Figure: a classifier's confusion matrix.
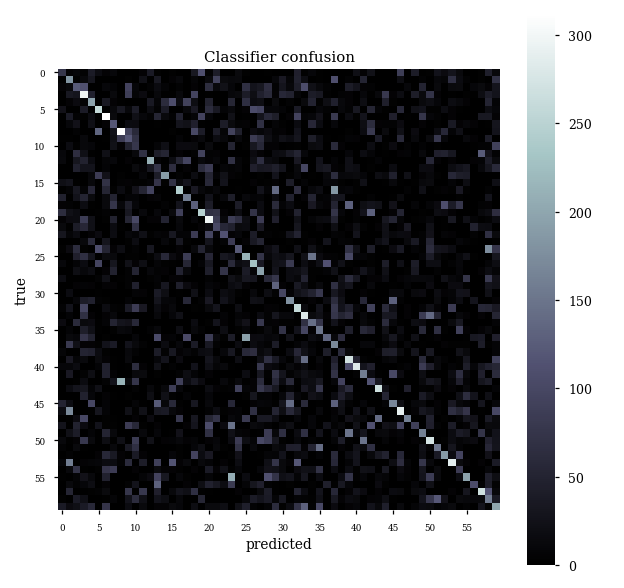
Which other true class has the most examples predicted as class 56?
21
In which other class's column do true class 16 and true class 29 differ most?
37
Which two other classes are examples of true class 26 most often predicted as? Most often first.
36, 5
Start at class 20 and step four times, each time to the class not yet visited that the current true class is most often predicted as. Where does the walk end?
50
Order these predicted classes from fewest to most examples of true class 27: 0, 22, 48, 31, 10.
0, 31, 48, 10, 22
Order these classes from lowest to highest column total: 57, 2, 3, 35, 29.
57, 2, 35, 29, 3
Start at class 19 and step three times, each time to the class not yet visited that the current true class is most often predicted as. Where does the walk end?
5
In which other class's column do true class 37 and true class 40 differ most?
39
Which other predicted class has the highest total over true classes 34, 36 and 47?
25
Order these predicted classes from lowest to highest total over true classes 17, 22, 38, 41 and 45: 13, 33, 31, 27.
27, 33, 13, 31
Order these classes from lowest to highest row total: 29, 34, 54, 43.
29, 54, 34, 43
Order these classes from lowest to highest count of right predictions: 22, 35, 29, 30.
30, 22, 29, 35
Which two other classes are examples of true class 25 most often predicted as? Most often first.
34, 39
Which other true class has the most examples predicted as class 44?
3
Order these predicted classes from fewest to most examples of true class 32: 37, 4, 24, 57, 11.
4, 24, 11, 57, 37
